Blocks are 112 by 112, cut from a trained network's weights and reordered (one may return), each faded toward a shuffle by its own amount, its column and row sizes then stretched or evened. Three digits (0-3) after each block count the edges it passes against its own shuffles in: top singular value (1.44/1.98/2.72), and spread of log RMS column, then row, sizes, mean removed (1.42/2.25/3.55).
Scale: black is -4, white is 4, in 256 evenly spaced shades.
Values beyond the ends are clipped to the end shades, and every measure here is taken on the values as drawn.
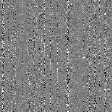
0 3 1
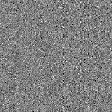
2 1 0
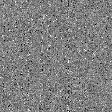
1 1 0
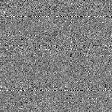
2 1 2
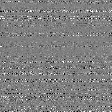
0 1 3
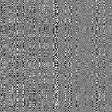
3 3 1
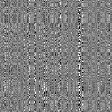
3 3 0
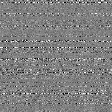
2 0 3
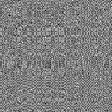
3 1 0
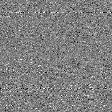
1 0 2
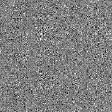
1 2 1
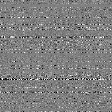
2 1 3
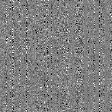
0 3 1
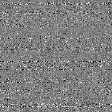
0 1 3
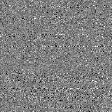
1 1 2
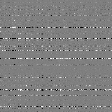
3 1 3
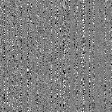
0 3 0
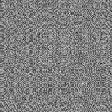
3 0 1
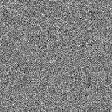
2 0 0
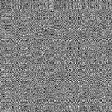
3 1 2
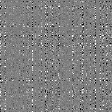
1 3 2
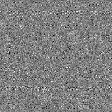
2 0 2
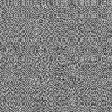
3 0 0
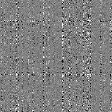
2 3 2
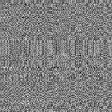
3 2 1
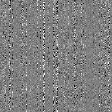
0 3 1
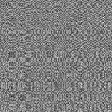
3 1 0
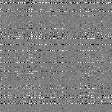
2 2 3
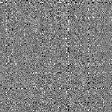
2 2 2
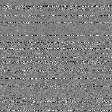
1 0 3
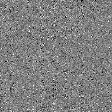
0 2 1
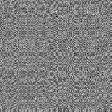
3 2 0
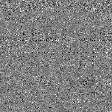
1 1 2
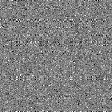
2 0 2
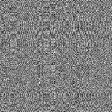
3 1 1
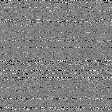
1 0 3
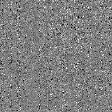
0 2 1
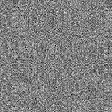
2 0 0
